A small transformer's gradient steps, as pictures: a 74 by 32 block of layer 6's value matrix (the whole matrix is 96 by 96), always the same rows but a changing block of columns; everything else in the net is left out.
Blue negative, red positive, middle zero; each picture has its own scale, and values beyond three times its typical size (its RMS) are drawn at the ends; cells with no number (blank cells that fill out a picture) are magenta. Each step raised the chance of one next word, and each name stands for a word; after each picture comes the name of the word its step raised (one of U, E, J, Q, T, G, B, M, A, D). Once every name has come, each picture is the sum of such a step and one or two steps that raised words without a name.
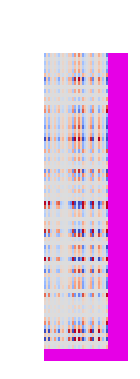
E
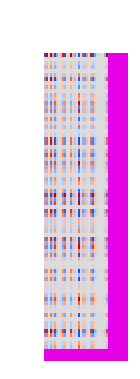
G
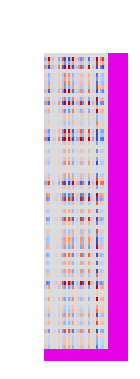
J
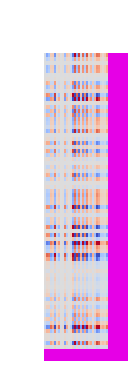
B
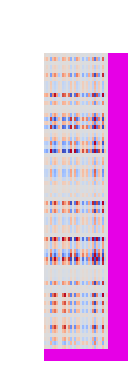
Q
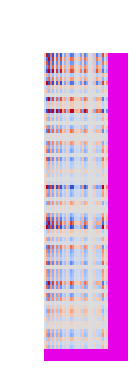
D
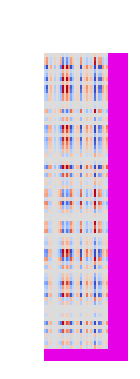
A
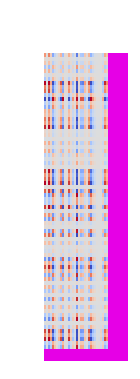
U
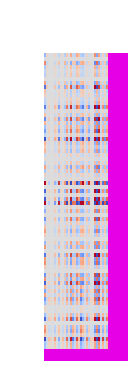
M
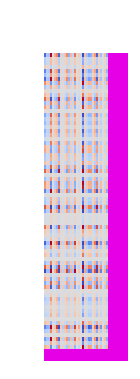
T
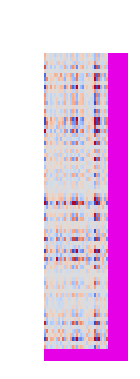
E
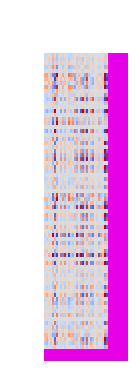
B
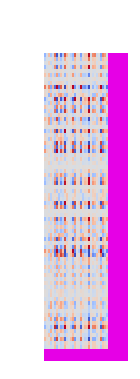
B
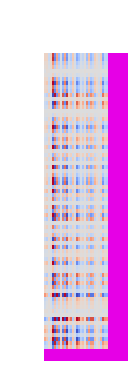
U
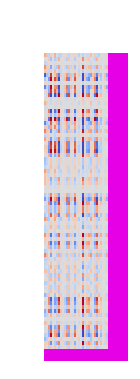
Q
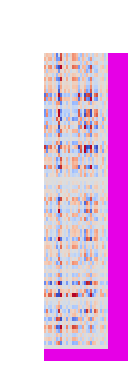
Q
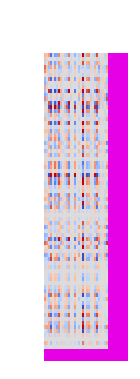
B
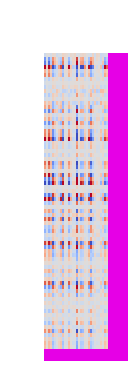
J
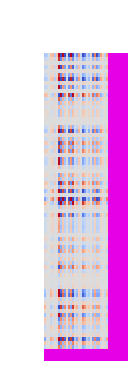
M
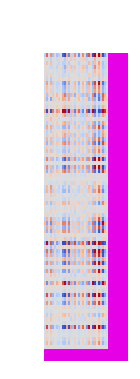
D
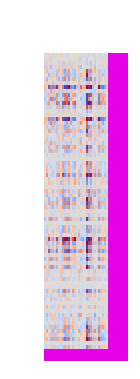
U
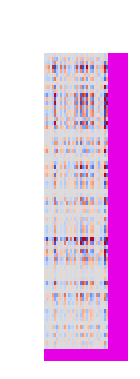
Q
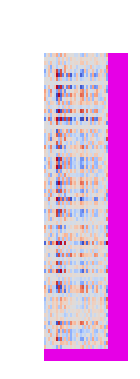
T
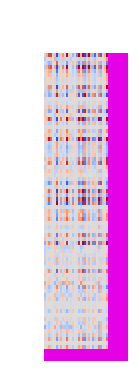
M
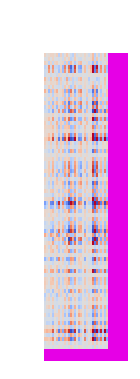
E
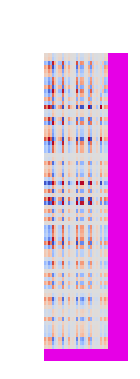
M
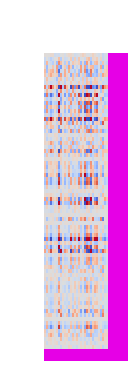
Q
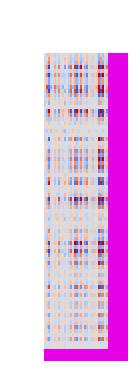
J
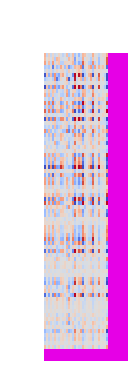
A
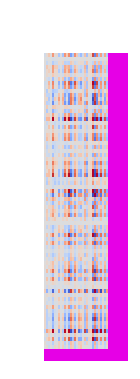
U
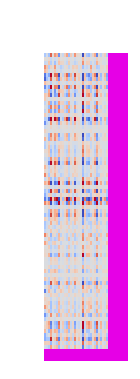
M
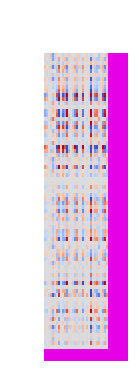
Q
